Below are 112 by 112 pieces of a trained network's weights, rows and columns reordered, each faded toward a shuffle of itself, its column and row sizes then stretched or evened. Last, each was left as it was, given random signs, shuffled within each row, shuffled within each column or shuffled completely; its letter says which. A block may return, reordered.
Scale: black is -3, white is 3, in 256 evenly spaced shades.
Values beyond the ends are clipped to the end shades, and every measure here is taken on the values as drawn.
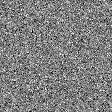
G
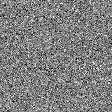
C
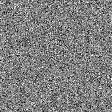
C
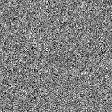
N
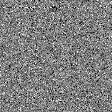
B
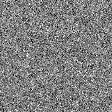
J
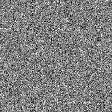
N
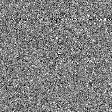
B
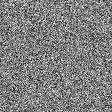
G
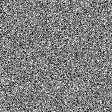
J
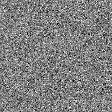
B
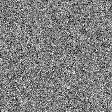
J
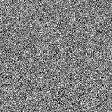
N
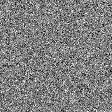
C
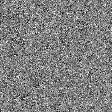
B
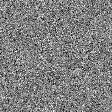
J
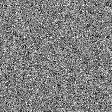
C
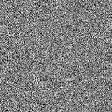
N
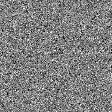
B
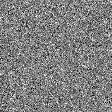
J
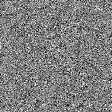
B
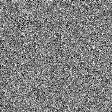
B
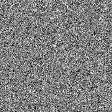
B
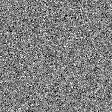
C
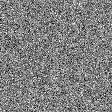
G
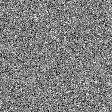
G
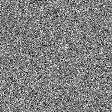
C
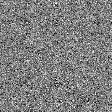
B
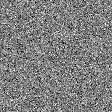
G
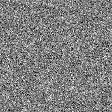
J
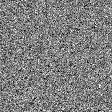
G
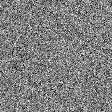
J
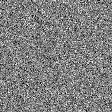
C
